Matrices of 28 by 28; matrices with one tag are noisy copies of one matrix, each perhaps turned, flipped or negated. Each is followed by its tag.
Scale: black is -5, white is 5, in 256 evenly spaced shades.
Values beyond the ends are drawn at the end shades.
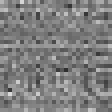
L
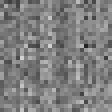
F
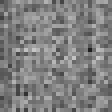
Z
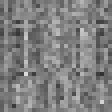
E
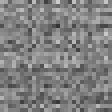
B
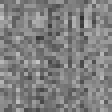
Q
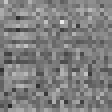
Q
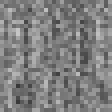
E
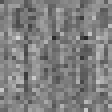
E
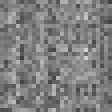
Z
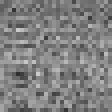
Q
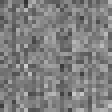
F
